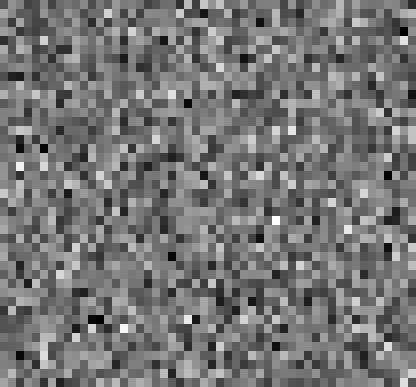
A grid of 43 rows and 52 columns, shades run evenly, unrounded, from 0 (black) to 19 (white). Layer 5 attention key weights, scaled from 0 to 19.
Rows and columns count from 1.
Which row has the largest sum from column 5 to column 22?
11
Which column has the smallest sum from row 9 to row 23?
38
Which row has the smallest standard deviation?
14
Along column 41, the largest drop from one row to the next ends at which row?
4
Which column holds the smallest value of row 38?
49
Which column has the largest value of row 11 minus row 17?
22
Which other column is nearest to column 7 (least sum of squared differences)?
41
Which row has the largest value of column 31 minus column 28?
34
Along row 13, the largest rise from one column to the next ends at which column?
50
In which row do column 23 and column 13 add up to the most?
20
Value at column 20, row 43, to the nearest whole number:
8
